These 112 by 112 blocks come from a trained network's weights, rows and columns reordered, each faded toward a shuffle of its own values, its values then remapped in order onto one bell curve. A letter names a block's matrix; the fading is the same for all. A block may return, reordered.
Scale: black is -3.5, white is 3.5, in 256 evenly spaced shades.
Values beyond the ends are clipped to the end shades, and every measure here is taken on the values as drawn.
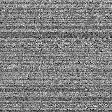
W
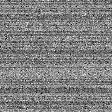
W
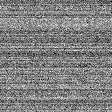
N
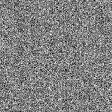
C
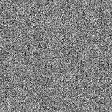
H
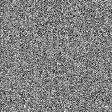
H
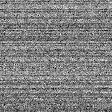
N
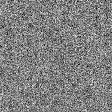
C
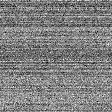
N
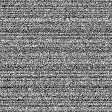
N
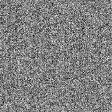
C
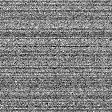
N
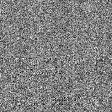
H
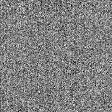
H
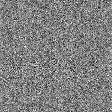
H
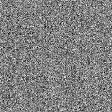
H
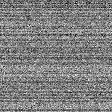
N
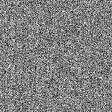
C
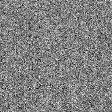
H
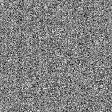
C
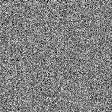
C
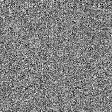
H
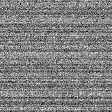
N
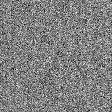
C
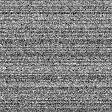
N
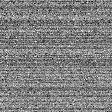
W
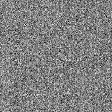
C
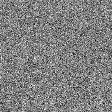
C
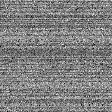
W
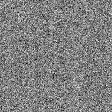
H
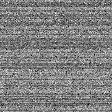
W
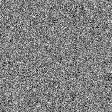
C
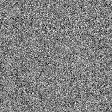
C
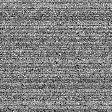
W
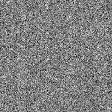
H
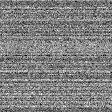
N
